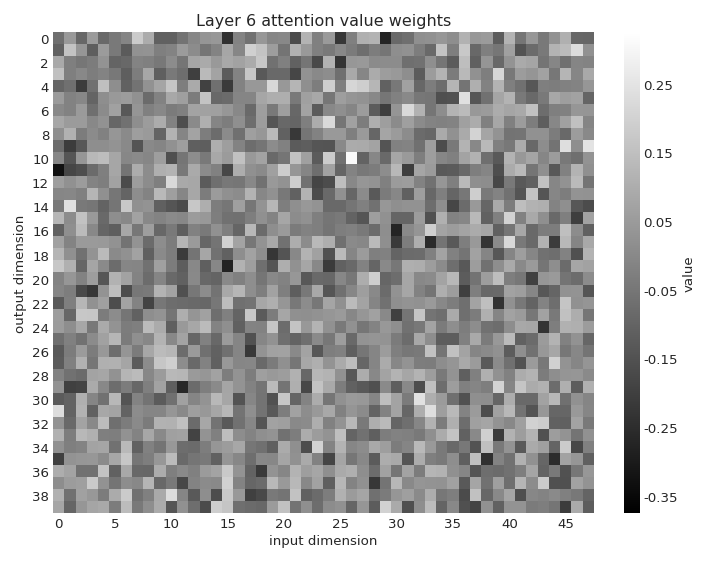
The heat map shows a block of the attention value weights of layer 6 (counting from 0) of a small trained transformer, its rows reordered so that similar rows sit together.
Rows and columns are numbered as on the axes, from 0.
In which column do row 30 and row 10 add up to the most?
26
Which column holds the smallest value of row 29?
11
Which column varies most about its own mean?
15
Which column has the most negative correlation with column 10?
14
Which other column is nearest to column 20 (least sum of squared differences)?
32
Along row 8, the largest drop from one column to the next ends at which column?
20
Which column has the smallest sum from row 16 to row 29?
30
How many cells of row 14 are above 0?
23
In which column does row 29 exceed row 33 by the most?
39
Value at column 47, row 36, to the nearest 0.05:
0.05
